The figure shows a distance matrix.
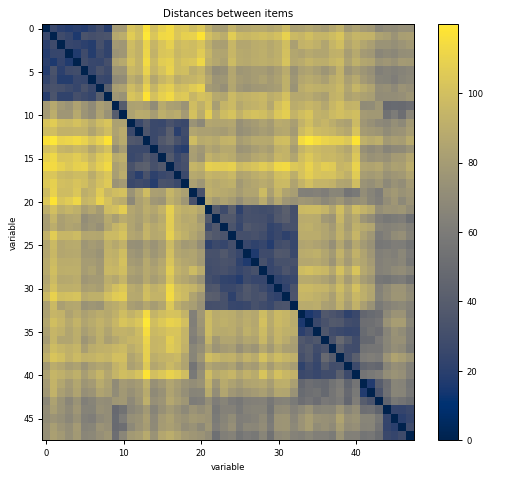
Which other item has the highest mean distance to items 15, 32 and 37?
1
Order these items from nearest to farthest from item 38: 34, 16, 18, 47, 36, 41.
34, 36, 41, 47, 18, 16
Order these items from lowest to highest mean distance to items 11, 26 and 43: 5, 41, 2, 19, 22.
22, 41, 19, 5, 2
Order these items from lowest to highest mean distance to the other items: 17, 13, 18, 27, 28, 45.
45, 27, 28, 18, 17, 13
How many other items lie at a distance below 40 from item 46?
3
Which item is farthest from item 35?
13
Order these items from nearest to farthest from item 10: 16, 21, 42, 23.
42, 16, 23, 21
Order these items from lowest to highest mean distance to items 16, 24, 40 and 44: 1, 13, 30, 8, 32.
32, 30, 13, 8, 1
